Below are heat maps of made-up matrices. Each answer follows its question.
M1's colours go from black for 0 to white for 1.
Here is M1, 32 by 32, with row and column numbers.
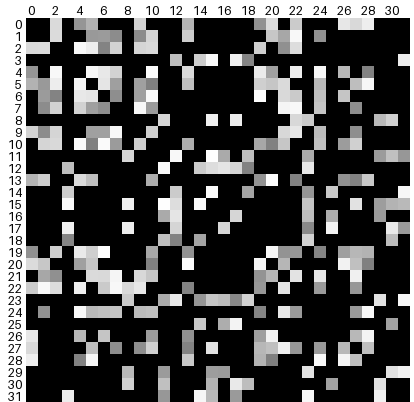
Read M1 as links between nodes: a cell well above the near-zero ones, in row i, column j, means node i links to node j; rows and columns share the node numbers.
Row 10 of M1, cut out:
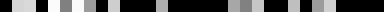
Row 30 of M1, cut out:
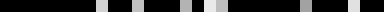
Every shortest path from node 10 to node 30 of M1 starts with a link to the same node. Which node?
node 27
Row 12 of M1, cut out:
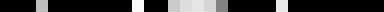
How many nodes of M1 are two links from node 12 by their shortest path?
6
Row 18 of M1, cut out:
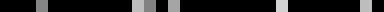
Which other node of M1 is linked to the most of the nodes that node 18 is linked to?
node 15
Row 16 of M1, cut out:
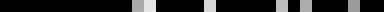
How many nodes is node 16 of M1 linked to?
6
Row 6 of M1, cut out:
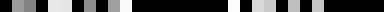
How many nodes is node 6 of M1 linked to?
12
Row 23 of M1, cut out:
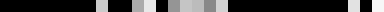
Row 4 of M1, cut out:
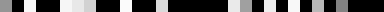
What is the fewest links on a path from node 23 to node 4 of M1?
3
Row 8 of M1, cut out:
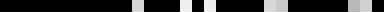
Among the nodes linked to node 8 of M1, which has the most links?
node 22
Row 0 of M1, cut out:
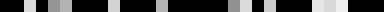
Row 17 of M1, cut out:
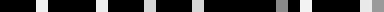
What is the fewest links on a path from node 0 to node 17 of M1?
3
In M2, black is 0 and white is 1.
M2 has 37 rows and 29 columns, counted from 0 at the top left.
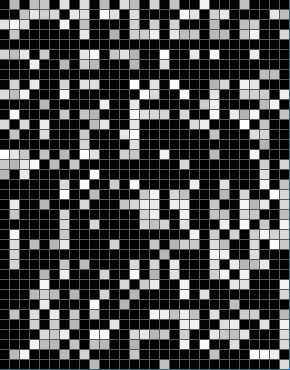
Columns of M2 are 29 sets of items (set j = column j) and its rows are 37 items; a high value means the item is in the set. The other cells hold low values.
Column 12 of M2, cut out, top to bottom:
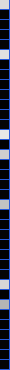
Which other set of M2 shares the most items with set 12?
4
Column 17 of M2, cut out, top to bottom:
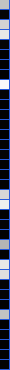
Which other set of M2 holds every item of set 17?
15
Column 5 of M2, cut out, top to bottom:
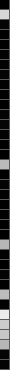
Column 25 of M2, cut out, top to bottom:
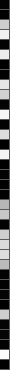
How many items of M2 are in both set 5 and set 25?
2
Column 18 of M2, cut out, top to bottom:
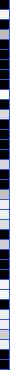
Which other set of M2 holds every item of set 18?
28
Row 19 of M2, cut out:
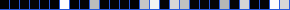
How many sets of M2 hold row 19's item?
10
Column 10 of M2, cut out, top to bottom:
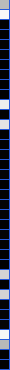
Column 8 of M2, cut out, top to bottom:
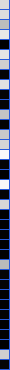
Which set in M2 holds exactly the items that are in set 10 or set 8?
13
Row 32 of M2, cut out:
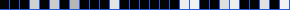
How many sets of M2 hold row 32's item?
10
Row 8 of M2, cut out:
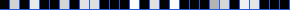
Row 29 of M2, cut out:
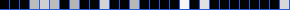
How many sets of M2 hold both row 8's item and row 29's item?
2
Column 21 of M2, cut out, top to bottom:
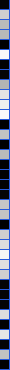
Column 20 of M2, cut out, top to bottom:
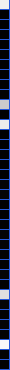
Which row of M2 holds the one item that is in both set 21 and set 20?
10
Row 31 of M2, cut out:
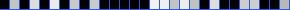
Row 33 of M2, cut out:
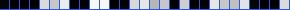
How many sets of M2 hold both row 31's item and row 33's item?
8
